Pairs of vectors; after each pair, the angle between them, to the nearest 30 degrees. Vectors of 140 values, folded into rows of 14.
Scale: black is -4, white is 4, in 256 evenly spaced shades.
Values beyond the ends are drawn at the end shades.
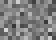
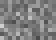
60 degrees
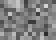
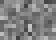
60 degrees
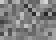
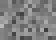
120 degrees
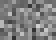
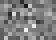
90 degrees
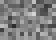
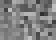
60 degrees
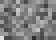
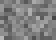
30 degrees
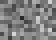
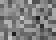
150 degrees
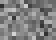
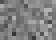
150 degrees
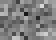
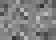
150 degrees
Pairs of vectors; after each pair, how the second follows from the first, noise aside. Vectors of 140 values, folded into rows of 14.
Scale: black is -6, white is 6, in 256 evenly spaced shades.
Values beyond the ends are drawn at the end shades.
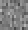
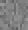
reversed, shrunk.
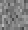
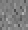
reversed, partly zeroed.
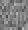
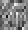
scaled up.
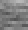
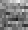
scaled up.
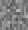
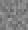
reversed, shrunk.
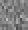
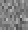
copied.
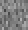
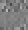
reversed, partly zeroed.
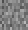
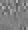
reversed, partly zeroed.
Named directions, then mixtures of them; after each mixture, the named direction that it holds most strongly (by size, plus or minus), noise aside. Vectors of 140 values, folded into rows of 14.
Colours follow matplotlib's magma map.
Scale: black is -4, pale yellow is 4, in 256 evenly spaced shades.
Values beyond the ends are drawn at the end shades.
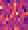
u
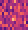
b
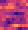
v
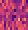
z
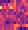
v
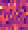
u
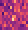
b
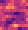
v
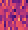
z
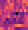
v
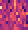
u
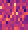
u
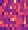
b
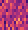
z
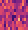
z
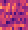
v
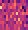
u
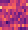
v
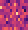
u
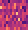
u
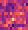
v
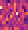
u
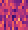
z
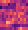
v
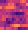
v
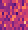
b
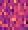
b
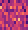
b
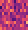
b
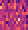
u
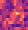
v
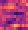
v
